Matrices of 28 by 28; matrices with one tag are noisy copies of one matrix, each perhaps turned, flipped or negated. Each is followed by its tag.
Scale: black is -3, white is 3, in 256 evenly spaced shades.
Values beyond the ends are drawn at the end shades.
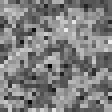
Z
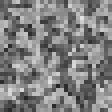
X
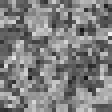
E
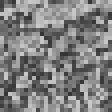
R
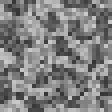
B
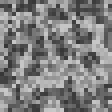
B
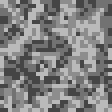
Z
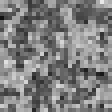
E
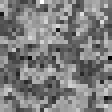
E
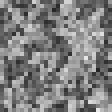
Z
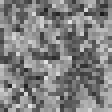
Z
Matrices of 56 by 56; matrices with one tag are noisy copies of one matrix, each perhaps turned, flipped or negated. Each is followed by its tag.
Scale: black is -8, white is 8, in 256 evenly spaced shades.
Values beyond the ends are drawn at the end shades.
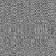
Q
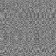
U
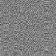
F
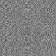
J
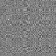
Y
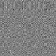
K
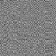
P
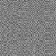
P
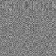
K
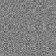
J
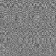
U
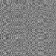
U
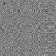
K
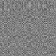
K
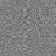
Y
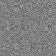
J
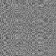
U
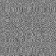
F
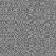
Y
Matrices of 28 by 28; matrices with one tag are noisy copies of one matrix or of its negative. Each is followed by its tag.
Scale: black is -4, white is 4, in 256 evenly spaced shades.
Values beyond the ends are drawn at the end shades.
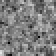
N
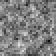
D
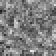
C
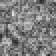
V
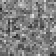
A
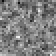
A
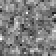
C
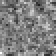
N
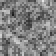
V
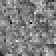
N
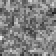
C
